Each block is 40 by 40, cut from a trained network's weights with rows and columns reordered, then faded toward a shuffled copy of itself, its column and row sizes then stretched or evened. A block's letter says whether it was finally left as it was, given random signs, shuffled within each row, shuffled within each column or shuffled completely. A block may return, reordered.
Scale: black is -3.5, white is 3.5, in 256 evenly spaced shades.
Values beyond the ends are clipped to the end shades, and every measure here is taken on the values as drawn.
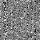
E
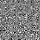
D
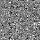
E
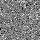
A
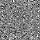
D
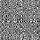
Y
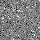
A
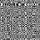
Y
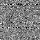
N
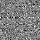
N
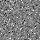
A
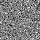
A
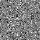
E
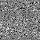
N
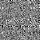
D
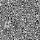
E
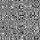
Y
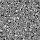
A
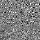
D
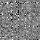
D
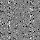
E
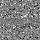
N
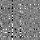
Y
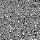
E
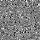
N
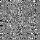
D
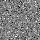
A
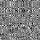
Y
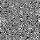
D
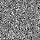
E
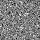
A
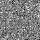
A
